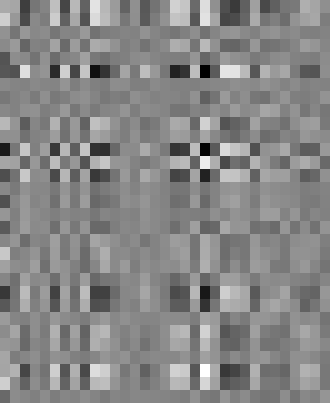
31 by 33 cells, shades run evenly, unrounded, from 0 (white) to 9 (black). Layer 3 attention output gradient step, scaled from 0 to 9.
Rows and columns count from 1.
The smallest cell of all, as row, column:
29, 21
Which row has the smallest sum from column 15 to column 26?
13
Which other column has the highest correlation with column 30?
22
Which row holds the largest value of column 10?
6
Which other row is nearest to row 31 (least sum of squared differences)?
8
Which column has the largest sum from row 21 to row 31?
23
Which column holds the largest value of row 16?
1
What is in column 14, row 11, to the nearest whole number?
4
